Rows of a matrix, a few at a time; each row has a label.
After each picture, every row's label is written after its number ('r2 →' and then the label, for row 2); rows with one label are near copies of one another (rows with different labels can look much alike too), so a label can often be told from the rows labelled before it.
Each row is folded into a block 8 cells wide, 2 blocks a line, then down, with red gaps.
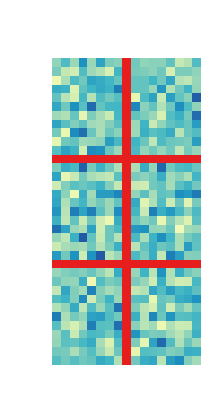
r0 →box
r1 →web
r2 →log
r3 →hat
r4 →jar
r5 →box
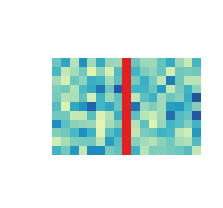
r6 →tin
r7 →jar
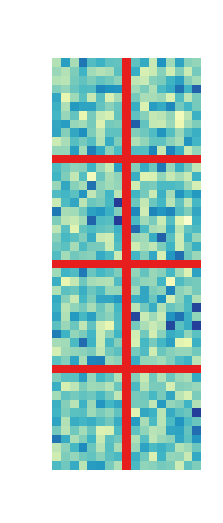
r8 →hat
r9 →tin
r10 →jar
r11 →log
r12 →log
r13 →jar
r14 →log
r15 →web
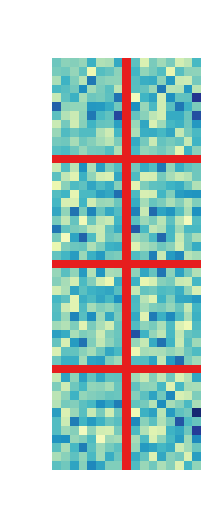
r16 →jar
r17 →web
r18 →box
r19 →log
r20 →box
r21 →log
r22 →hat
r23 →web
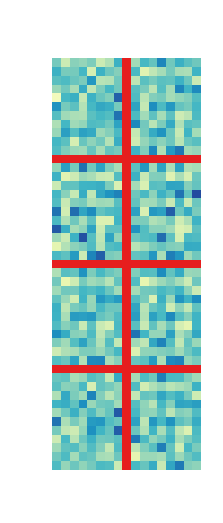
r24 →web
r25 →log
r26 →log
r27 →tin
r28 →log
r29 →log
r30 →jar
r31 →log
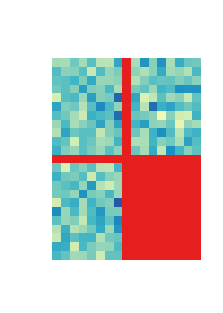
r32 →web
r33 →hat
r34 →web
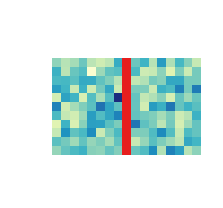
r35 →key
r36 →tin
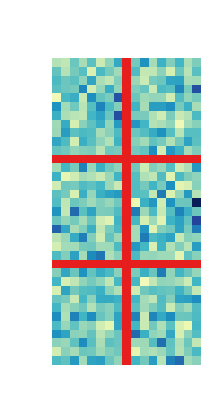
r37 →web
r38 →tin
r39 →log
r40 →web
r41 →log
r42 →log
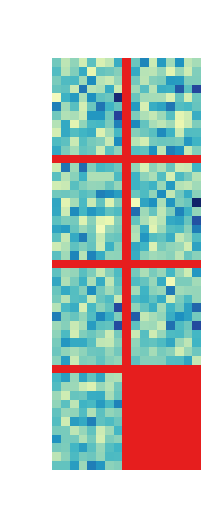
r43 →web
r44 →tin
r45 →hat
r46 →web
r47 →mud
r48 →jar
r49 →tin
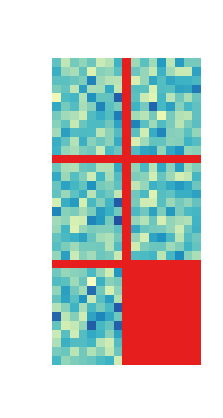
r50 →web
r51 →box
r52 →mud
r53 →box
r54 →jar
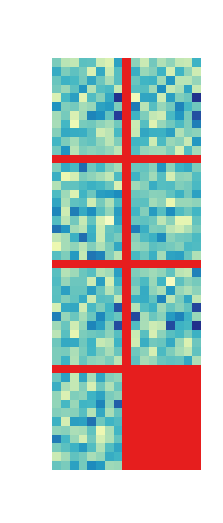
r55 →mud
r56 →web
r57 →log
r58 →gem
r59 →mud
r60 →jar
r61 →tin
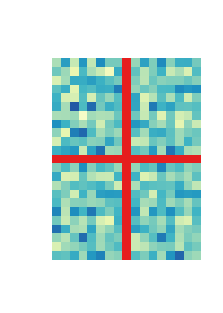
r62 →box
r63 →hat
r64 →log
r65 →log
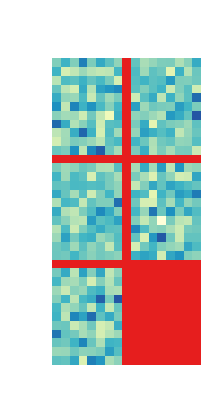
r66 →log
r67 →mud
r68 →key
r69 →box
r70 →tin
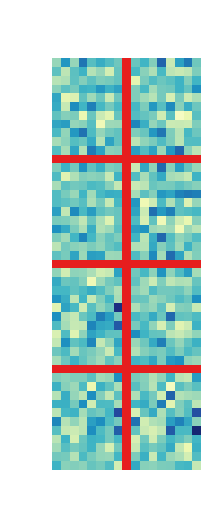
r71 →hat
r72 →gem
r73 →log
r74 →hat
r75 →key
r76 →gem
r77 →jar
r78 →jar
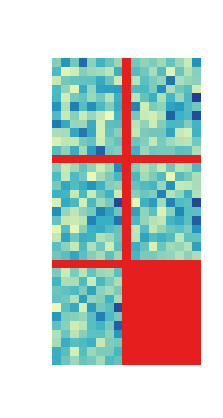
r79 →log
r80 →jar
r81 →key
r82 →web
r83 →web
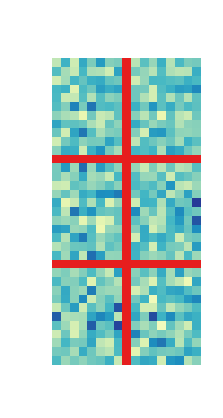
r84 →box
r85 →box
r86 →hat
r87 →web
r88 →jar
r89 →box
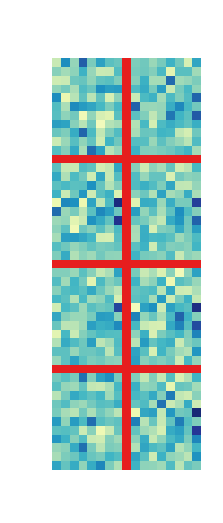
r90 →hat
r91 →jar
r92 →mud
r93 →web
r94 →key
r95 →web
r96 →gem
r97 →web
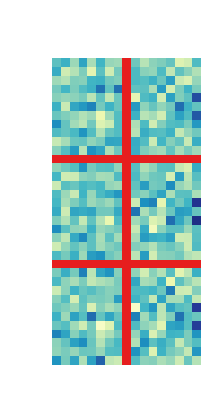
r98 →tin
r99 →web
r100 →log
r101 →mud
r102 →gem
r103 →web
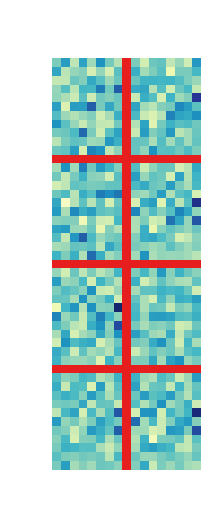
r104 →tin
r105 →key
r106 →hat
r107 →mud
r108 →web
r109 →log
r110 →mud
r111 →mud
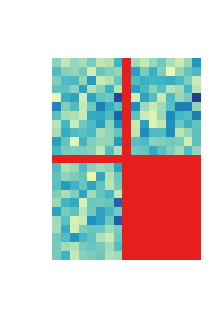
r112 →web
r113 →key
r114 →mud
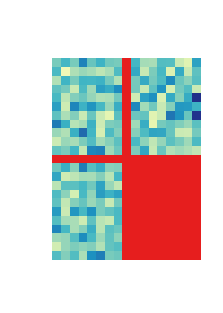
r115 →log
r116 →mud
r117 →log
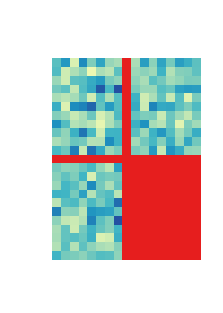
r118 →tin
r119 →hat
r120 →jar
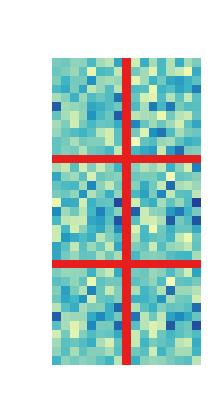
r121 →jar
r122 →box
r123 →web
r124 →jar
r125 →jar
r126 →jar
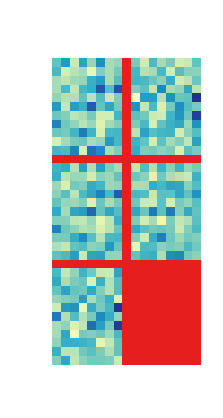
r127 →tin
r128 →web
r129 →tin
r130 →box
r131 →mud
